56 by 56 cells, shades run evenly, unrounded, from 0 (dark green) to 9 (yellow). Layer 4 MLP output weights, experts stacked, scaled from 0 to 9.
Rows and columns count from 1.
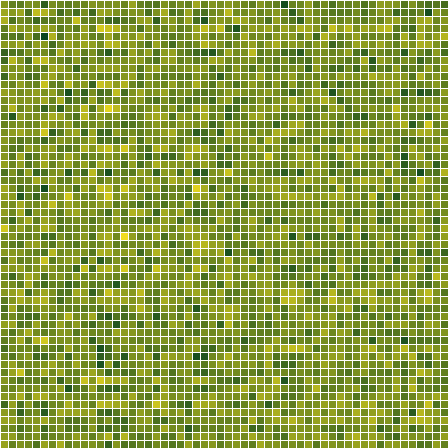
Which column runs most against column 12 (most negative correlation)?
14
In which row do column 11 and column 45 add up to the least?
22
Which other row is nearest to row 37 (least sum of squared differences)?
38
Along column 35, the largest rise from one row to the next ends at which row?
17
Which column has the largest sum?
21
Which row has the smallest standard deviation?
42
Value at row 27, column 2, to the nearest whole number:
4
